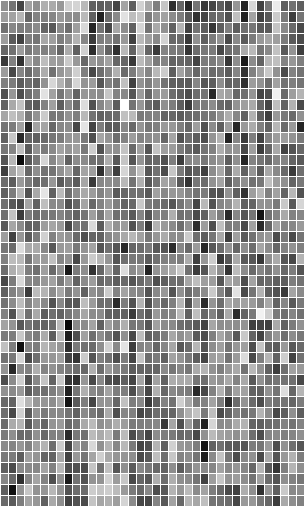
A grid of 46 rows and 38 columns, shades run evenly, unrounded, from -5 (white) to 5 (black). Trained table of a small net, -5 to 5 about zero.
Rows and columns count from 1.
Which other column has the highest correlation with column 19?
9
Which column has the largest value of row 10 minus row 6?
34
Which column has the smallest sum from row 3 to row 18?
35
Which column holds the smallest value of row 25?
16
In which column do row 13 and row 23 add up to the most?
26
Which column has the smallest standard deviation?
5
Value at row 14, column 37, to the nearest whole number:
2
